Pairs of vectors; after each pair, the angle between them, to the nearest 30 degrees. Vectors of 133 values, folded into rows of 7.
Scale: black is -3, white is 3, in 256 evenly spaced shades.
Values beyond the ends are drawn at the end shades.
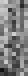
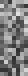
60 degrees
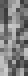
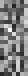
90 degrees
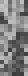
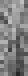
30 degrees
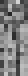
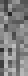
30 degrees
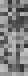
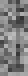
30 degrees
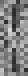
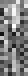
150 degrees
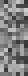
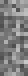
90 degrees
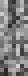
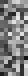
90 degrees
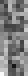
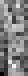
150 degrees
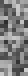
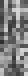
90 degrees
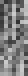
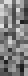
150 degrees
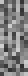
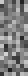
30 degrees
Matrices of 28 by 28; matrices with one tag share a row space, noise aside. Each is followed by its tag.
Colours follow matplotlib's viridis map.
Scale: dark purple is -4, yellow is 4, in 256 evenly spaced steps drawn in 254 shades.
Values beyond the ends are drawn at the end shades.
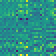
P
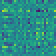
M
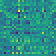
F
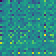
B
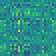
F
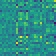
P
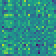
M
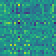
F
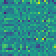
M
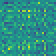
M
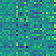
P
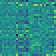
P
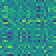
M
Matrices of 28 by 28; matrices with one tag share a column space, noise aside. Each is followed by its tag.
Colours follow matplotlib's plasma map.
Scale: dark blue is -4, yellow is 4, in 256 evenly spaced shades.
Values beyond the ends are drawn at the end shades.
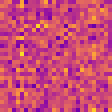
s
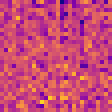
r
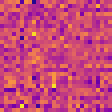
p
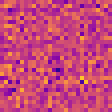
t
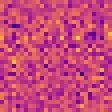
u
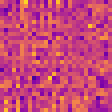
s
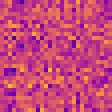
s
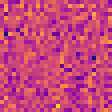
p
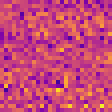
p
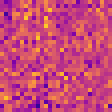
r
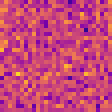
r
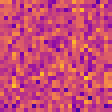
r
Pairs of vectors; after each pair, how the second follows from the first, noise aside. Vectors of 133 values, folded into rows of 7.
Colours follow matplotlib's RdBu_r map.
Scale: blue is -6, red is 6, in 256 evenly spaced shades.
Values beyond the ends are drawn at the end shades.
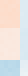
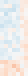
negated, shrunk.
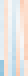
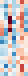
wrapped around, negated, scaled up.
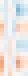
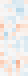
shrunk.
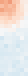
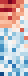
scaled up.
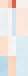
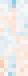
negated, shrunk.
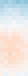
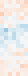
wrapped around, shrunk.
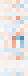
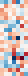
wrapped around, negated, scaled up.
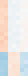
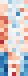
scaled up.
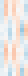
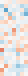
shuffled.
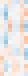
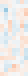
shrunk.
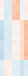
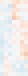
shrunk.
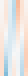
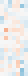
wrapped around, partly zeroed.
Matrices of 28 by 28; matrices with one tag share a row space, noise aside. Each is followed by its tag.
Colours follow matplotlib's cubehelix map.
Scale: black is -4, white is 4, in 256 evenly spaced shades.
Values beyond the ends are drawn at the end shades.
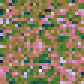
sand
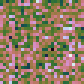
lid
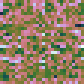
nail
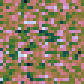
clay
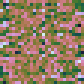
nail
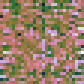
nail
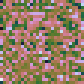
sand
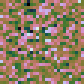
clay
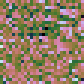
sand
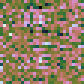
sand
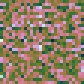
sand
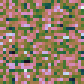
lid
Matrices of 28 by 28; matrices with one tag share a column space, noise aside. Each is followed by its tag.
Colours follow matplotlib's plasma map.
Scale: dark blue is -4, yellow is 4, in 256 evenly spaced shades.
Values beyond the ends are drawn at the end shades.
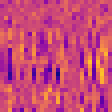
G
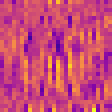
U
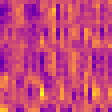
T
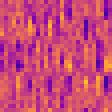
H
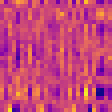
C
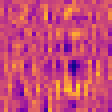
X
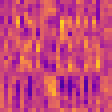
H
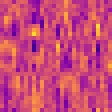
H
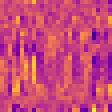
U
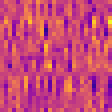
H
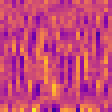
U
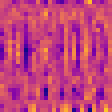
C
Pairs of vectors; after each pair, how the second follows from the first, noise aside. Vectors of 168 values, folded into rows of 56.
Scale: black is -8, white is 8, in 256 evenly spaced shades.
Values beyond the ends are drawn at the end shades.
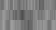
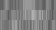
reversed, negated.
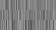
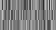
reversed, scaled up.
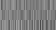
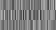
wrapped around, scaled up.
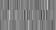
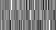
wrapped around, scaled up.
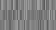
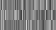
wrapped around, scaled up.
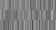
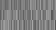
negated.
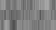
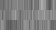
reversed, negated.
